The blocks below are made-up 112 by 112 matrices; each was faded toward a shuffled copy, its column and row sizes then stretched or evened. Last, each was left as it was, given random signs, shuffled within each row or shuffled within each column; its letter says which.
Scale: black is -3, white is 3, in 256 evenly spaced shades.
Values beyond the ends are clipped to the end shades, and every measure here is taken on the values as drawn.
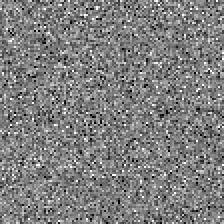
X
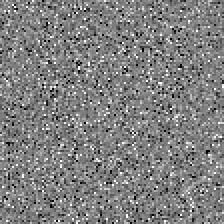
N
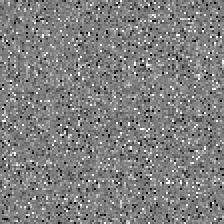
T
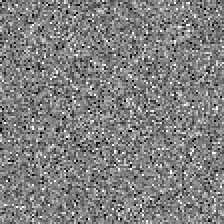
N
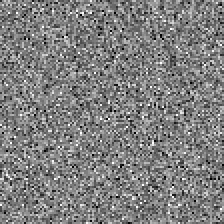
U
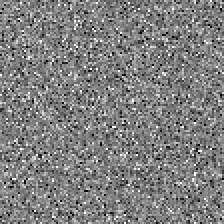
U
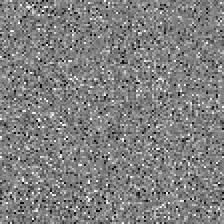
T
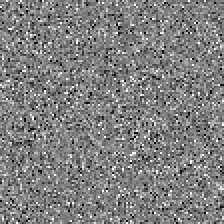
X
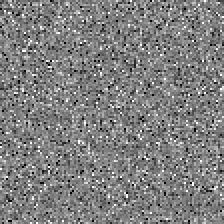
U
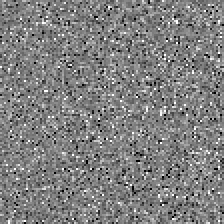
X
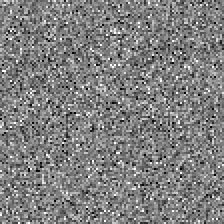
T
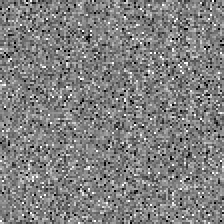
N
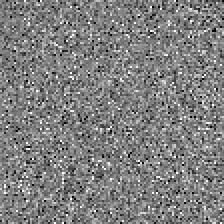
X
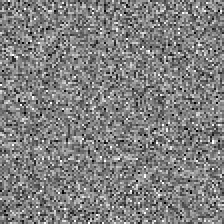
U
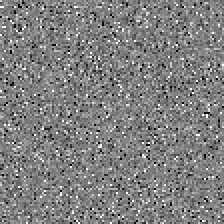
T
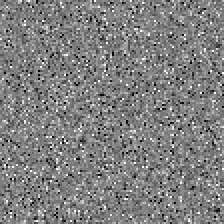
N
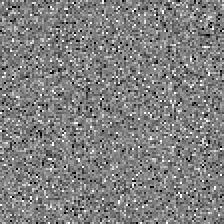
N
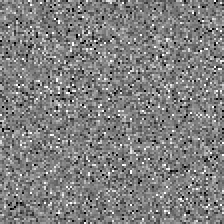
X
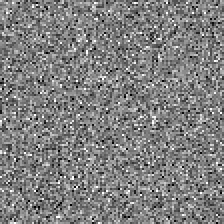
U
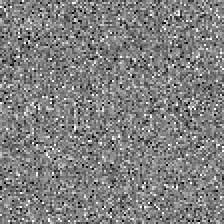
T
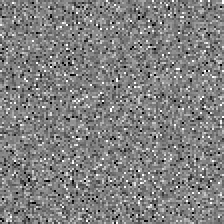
X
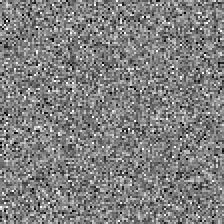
X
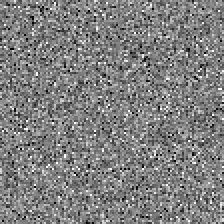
N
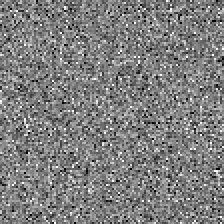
X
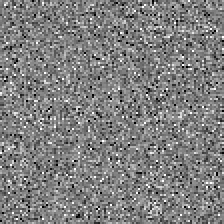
X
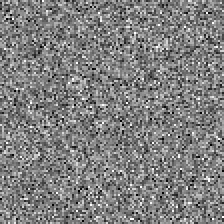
U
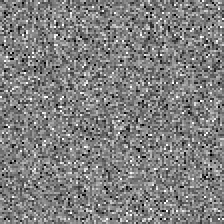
X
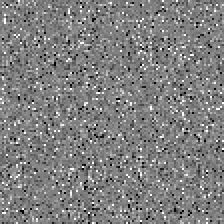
T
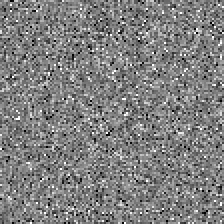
T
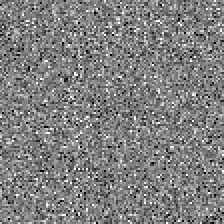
T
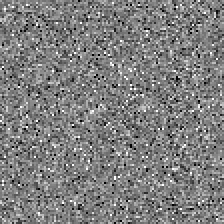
X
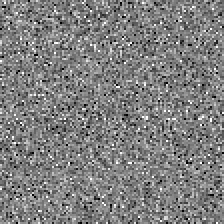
U
